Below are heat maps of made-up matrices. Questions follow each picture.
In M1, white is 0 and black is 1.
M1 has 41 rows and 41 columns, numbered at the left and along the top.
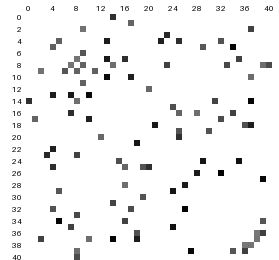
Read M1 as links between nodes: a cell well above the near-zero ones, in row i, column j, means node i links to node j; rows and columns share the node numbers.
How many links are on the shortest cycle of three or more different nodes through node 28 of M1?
6
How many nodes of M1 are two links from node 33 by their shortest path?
6
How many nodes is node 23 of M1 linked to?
2
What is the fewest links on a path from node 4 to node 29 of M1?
2
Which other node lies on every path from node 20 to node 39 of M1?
node 25
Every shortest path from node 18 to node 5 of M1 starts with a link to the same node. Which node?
node 36
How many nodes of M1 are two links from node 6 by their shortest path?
3
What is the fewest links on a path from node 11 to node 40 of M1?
3
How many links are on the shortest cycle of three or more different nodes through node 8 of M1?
5
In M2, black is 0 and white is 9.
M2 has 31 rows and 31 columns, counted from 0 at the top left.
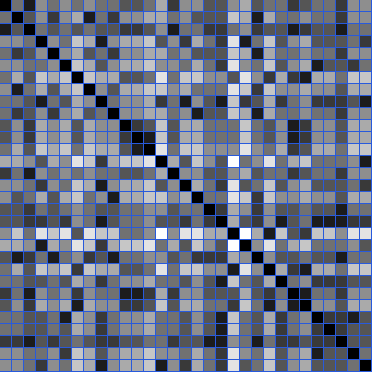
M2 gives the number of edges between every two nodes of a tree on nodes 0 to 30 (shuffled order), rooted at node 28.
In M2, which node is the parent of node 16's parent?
21
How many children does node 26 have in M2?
2
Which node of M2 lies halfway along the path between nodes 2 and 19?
25
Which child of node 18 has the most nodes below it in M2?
8
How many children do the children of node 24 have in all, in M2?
3
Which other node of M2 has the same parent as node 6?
22
